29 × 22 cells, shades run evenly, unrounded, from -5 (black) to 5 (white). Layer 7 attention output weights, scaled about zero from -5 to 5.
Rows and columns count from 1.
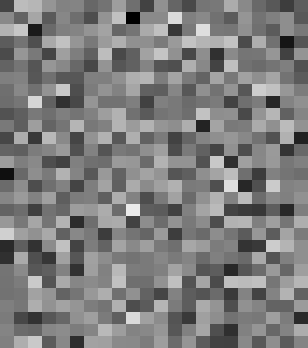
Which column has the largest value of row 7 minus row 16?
18
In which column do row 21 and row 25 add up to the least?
19
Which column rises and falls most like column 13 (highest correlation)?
9
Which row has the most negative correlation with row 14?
6
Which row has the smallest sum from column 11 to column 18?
25
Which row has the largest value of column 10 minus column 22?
27
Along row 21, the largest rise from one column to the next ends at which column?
20
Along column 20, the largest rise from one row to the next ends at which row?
10
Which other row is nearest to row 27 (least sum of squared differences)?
7
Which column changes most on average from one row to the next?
17
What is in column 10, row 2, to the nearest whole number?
-5
